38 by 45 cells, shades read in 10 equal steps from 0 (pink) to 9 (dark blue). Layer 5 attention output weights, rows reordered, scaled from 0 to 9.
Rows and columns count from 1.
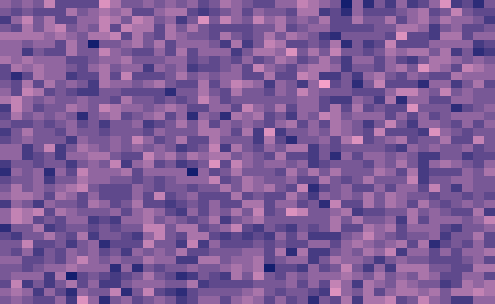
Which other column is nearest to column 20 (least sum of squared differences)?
23
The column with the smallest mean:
2
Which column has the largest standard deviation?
31
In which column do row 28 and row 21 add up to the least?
20
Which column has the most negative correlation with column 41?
34
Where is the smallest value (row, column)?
11, 30
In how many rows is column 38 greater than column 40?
14
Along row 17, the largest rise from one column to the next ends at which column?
26
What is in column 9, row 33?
4
